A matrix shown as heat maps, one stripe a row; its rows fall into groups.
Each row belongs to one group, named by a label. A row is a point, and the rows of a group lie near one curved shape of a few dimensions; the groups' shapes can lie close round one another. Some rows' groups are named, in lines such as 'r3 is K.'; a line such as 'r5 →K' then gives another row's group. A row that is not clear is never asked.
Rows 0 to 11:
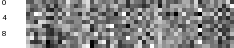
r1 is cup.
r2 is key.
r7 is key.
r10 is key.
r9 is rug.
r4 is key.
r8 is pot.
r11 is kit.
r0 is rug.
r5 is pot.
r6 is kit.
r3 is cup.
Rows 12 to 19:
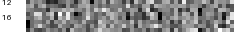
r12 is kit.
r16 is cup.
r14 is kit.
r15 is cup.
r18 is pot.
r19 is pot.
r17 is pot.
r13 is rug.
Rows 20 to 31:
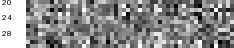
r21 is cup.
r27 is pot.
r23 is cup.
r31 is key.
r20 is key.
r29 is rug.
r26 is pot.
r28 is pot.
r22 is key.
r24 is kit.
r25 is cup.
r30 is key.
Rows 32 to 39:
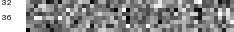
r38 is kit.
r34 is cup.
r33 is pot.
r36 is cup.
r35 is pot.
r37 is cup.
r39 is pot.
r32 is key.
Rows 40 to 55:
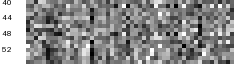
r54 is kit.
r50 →rug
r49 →pot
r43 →rug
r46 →cup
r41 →cup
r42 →rug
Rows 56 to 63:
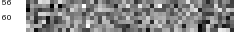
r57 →key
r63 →pot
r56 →pot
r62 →kit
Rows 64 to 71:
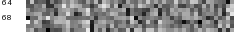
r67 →cup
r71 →kit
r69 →kit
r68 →pot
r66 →cup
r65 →key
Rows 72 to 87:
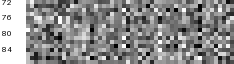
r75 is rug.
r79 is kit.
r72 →rug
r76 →cup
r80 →key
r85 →pot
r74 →cup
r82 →rug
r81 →cup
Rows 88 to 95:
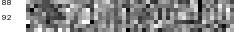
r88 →kit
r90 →rug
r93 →kit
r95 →cup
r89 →pot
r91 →cup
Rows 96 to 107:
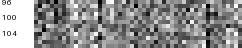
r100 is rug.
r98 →kit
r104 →rug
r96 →key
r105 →key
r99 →rug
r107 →rug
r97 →rug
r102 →pot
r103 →pot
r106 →pot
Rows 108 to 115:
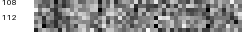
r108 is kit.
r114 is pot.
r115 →key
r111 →key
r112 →pot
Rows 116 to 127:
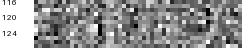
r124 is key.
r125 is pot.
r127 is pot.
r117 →key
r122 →kit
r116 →key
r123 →kit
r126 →key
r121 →pot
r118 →cup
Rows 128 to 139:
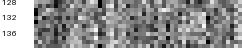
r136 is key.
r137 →cup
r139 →key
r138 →kit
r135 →cup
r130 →pot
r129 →key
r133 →pot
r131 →pot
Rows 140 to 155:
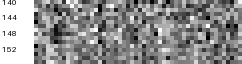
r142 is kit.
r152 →pot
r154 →cup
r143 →key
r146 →key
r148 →pot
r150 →kit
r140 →cup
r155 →pot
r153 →pot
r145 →pot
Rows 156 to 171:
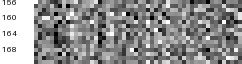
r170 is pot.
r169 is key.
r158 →pot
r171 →key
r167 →key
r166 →kit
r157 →key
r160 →cup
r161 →key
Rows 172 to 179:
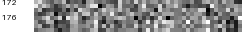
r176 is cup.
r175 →rug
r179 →key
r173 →kit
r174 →pot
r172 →rug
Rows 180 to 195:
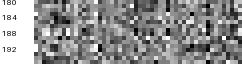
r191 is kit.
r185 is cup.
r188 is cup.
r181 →cup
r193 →pot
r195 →pot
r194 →kit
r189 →key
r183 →kit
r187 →cup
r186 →kit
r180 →cup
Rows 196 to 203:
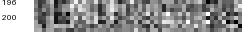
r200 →rug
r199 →key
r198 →key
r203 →rug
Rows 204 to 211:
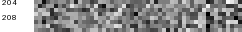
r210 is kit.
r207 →kit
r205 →key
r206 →rug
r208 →kit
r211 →cup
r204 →pot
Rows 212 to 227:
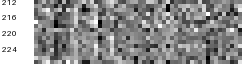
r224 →rug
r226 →kit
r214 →cup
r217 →kit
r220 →rug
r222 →rug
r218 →kit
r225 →rug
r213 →cup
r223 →cup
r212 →key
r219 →pot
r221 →key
